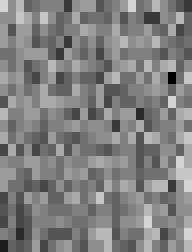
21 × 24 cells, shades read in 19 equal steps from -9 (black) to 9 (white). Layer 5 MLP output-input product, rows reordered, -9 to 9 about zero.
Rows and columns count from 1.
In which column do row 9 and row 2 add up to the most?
6
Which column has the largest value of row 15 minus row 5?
24
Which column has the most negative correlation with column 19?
4
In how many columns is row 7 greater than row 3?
10
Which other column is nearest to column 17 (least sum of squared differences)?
16
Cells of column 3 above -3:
15
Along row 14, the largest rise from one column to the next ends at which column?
23
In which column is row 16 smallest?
22
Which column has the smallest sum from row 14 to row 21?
3
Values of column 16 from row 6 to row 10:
2 -1 -2 -2 2
